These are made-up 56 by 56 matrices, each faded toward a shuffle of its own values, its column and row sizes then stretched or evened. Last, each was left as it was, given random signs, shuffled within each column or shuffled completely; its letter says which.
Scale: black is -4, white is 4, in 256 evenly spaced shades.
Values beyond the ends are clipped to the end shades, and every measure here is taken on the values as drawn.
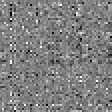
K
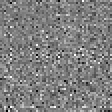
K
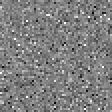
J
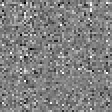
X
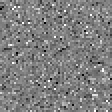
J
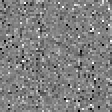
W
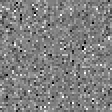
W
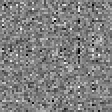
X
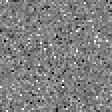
J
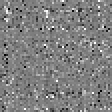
X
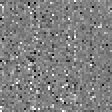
W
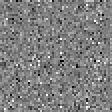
X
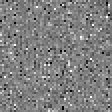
W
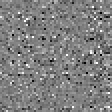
K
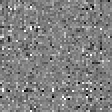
X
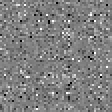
K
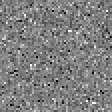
J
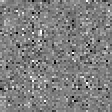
X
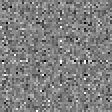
X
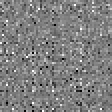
K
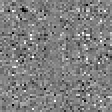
K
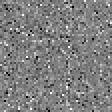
W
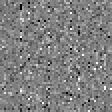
W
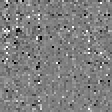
X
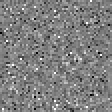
J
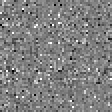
X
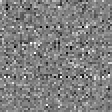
X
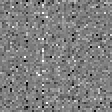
X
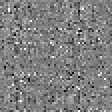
K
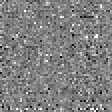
X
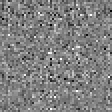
X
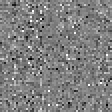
X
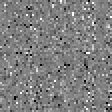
W
